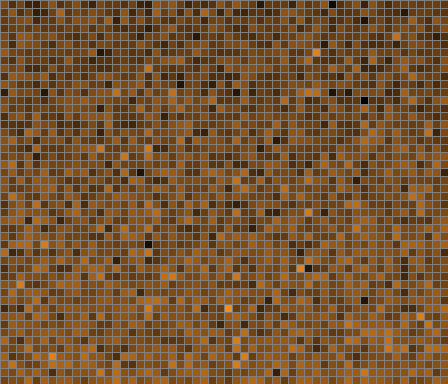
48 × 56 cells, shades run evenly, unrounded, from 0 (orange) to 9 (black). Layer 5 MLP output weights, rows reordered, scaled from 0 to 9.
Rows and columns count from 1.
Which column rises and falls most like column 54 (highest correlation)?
48
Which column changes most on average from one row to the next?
30
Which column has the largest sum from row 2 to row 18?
55
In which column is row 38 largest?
46
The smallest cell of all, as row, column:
39, 29
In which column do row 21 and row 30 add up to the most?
27
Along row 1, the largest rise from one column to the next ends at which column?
42
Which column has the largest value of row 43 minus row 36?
3
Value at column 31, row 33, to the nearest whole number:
6
